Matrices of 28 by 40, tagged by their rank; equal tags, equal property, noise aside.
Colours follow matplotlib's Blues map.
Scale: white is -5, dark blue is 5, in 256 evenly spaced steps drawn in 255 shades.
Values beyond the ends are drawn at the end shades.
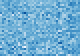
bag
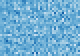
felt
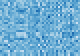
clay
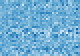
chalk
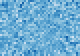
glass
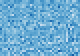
chalk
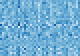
bag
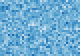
glass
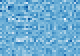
clay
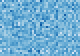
bag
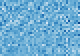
bag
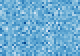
felt
